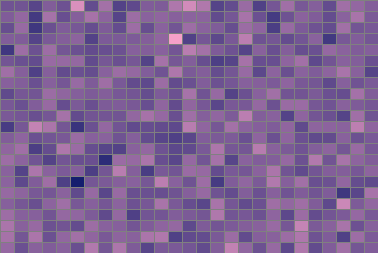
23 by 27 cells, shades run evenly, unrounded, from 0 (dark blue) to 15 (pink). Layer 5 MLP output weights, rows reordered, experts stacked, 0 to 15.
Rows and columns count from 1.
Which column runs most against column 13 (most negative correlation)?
19
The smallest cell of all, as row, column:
17, 6
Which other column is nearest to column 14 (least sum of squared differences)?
15
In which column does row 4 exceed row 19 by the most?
13
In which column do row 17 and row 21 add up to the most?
22
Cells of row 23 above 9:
5
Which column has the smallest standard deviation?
27
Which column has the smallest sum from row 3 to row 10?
3
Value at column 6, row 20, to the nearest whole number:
8
